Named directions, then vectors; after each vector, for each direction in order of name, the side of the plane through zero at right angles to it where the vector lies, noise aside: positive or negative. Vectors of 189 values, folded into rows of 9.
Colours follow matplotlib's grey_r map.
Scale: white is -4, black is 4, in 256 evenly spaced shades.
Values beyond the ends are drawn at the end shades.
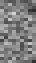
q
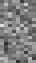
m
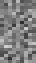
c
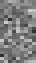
positive, positive, negative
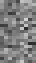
negative, negative, negative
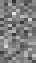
positive, negative, positive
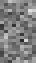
positive, negative, negative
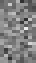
positive, positive, positive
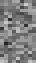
positive, positive, negative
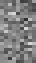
positive, positive, positive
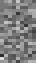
positive, positive, negative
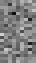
negative, negative, negative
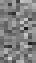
negative, negative, negative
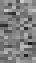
negative, negative, negative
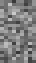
positive, negative, positive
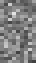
positive, negative, positive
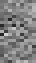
positive, negative, negative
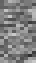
positive, positive, negative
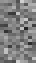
negative, negative, negative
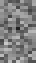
negative, negative, positive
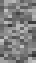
positive, positive, negative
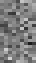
negative, negative, negative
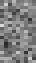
negative, positive, negative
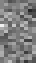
negative, positive, positive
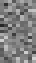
positive, negative, negative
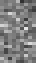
positive, positive, positive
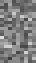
positive, negative, positive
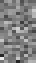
positive, positive, negative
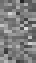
positive, positive, positive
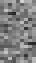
negative, negative, negative
